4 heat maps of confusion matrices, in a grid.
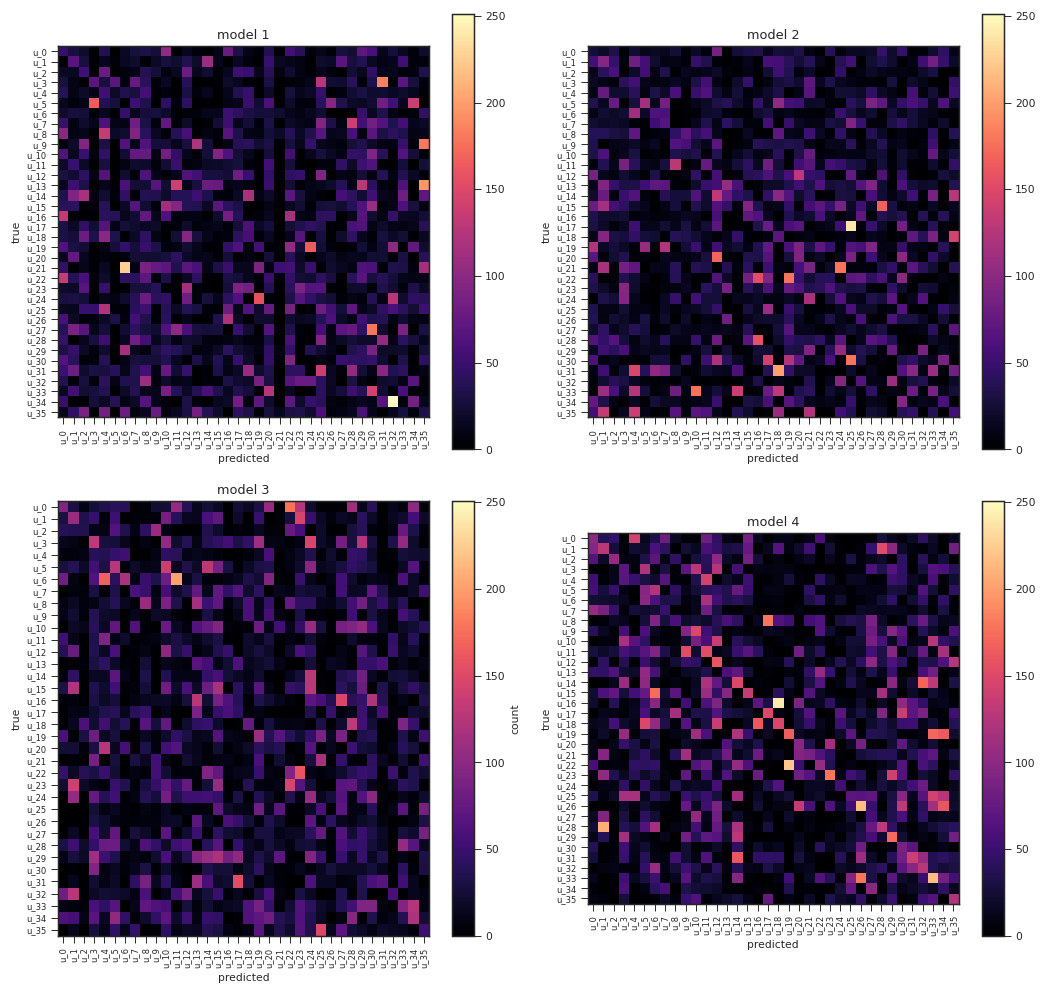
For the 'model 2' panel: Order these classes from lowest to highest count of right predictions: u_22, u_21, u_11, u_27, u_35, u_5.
u_27, u_22, u_35, u_11, u_21, u_5
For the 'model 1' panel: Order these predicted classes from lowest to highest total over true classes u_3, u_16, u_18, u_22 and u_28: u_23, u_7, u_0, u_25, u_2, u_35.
u_35, u_23, u_2, u_7, u_25, u_0
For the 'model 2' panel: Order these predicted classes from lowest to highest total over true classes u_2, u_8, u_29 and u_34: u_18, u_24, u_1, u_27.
u_27, u_18, u_1, u_24
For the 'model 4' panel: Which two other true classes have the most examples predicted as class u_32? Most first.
u_14, u_31
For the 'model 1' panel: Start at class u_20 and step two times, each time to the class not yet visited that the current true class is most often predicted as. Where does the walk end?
u_14
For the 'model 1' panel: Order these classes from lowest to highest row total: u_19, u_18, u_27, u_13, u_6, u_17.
u_6, u_17, u_18, u_19, u_13, u_27
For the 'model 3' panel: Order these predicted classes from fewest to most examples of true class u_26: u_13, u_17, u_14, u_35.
u_14, u_35, u_17, u_13
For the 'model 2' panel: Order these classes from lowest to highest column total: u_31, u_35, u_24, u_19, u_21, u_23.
u_23, u_31, u_35, u_24, u_21, u_19
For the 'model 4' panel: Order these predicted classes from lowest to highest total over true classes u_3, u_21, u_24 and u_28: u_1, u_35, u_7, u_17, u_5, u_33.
u_7, u_17, u_35, u_33, u_5, u_1
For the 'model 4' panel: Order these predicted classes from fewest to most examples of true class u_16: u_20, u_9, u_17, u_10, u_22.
u_10, u_22, u_17, u_9, u_20
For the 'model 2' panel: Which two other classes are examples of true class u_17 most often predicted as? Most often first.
u_25, u_30
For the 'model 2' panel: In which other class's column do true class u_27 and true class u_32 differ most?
u_29
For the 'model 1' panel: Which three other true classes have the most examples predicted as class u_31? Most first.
u_3, u_28, u_5
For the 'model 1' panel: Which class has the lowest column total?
u_21
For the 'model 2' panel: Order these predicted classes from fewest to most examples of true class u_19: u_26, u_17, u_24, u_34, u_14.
u_24, u_14, u_34, u_26, u_17
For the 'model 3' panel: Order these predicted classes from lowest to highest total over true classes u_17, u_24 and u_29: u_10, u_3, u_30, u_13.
u_30, u_10, u_3, u_13
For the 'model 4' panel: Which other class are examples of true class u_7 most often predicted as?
u_0
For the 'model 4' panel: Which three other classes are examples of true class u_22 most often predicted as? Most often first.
u_19, u_14, u_11
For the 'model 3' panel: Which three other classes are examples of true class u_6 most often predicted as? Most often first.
u_11, u_4, u_20
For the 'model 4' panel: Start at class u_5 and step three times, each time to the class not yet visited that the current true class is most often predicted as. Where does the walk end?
u_9
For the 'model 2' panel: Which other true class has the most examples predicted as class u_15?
u_22
